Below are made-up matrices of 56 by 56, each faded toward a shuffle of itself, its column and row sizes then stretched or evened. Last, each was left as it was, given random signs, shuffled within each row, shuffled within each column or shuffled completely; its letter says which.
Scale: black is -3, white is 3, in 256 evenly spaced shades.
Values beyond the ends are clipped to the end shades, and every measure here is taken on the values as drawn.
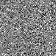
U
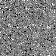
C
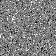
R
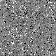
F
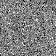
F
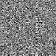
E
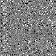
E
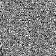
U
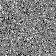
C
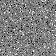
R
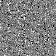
F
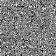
U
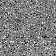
C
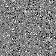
F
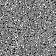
R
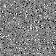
C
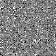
U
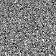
F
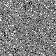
R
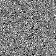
F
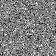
R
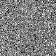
F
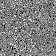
F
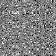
E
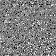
C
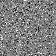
F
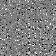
E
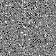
U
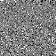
U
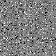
E
